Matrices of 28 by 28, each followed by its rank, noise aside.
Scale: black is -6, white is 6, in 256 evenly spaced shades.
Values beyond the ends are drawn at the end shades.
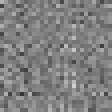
five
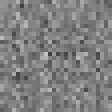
six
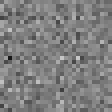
five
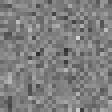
six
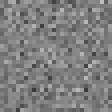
seven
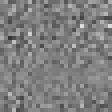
eight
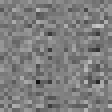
four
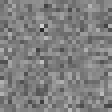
six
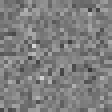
seven
